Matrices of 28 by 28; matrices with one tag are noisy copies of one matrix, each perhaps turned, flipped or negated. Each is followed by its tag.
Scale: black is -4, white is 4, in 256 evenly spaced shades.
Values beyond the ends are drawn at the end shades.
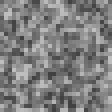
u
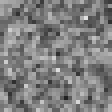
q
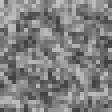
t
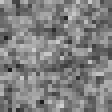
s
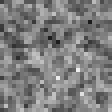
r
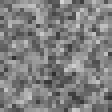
q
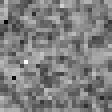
q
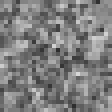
r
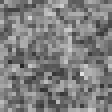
u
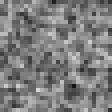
u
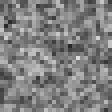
s
